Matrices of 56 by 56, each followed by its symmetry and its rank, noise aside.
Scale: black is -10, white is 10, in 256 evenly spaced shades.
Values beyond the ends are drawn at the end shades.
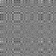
symmetric, rank one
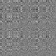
antisymmetric, rank two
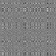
no symmetry, rank one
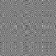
no symmetry, rank three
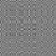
no symmetry, rank two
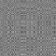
no symmetry, rank two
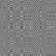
no symmetry, rank one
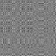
symmetric, rank two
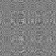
no symmetry, rank three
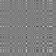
symmetric, rank one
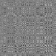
no symmetry, rank three
